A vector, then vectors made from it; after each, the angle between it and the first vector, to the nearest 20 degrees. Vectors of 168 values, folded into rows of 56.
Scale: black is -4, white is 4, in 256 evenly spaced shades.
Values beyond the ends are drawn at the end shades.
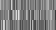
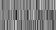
100 degrees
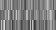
40 degrees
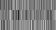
140 degrees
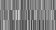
40 degrees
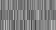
60 degrees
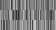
160 degrees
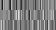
60 degrees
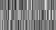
80 degrees
